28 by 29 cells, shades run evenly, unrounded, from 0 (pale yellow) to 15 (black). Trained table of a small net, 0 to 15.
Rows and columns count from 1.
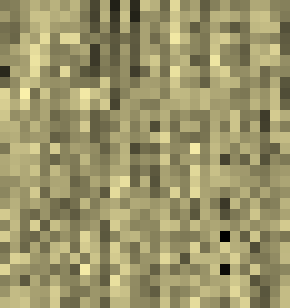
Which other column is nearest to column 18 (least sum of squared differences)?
7
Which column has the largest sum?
14
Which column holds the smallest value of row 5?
4
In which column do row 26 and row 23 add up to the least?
12
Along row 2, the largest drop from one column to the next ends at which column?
13
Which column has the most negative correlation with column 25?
26
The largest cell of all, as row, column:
22, 23
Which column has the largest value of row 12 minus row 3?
27
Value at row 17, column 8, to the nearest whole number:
9
